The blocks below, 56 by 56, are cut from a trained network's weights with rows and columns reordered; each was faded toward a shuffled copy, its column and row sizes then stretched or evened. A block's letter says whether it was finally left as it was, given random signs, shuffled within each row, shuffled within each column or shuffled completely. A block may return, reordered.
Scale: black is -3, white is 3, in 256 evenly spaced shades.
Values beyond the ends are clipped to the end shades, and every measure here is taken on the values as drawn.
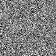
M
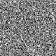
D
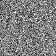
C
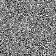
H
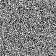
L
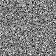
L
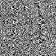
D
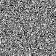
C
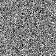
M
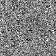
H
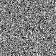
L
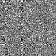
D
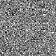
D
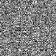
D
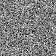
L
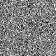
C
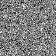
M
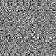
D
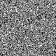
L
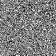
C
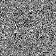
H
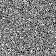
C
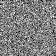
L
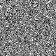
M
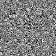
D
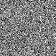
M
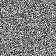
L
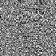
D
